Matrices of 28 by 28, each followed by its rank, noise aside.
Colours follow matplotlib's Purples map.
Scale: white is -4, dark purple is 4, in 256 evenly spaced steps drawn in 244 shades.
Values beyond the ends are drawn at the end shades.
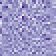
five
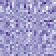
four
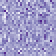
five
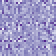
five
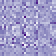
four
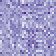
five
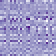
two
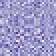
four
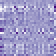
two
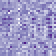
four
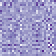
four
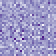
five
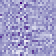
four
